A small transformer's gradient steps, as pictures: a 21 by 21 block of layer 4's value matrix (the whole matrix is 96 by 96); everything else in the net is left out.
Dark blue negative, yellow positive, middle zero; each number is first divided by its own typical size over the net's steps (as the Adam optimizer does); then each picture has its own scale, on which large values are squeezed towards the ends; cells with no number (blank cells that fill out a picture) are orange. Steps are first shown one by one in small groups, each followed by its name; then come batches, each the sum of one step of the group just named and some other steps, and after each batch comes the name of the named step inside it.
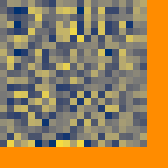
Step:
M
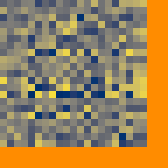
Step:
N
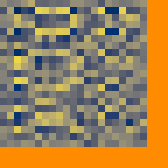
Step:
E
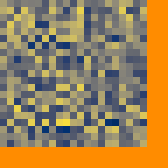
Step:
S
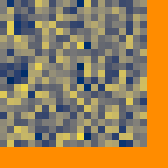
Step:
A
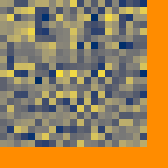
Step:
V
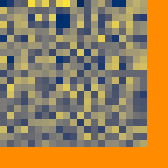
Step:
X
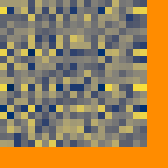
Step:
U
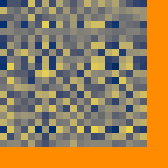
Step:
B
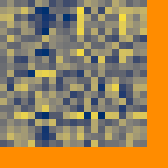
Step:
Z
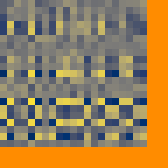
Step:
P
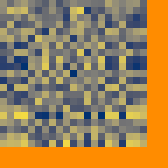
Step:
Z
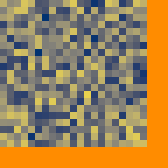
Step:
V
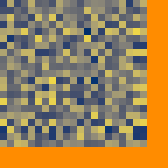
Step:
N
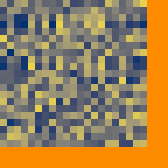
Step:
A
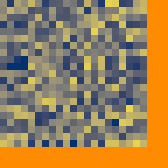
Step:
Z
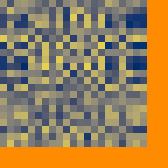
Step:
A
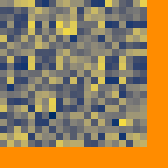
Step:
M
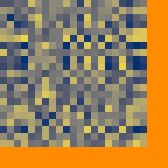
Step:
M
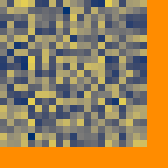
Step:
P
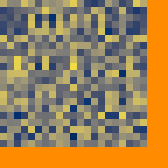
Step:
E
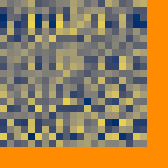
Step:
P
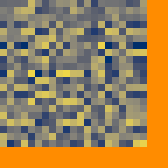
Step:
P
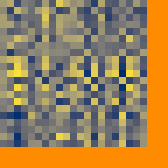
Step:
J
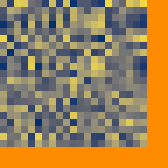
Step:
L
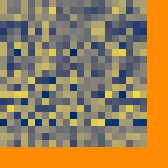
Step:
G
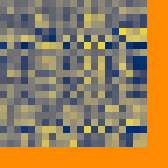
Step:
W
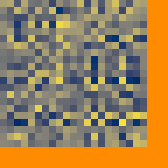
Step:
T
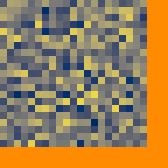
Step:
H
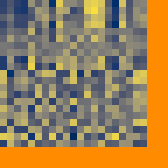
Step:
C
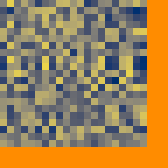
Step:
J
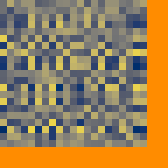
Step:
T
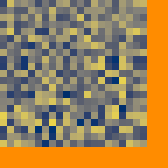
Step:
H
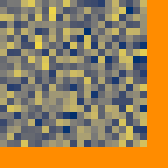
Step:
G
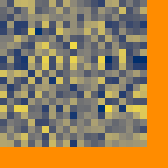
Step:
G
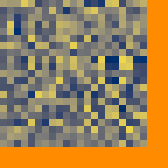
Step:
T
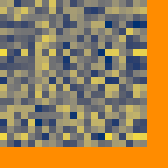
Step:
G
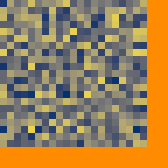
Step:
H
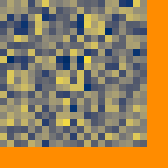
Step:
H
